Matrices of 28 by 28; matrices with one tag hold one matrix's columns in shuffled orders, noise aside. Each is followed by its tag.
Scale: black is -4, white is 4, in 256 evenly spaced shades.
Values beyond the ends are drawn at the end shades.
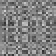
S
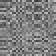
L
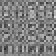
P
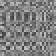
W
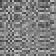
L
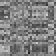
P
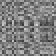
S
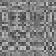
W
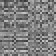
L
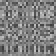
P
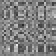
P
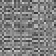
L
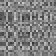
W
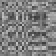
W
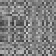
S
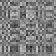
P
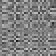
L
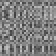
P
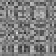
P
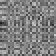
S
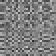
L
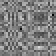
W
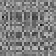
W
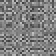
L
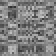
P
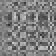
W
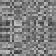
S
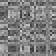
P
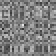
P
